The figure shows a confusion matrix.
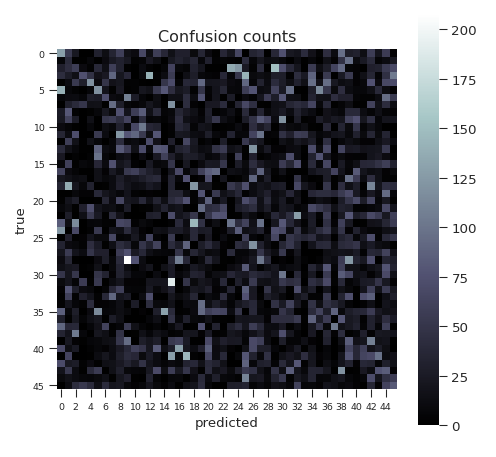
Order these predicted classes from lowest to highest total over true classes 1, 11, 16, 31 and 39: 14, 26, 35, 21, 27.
14, 35, 21, 26, 27
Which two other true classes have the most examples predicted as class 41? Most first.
33, 40
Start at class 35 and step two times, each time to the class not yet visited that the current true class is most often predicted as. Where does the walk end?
5
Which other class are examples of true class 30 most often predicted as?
38
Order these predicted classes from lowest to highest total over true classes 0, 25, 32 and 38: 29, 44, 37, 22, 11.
37, 22, 11, 29, 44
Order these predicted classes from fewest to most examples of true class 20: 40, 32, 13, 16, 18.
18, 32, 13, 16, 40
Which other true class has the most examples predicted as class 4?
21
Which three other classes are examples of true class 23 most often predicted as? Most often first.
18, 2, 27
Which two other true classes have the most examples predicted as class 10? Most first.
11, 28
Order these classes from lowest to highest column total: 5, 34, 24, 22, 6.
6, 22, 24, 5, 34
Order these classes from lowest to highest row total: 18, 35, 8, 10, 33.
10, 8, 33, 18, 35
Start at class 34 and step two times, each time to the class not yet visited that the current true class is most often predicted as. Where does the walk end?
44
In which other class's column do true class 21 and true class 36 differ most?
19
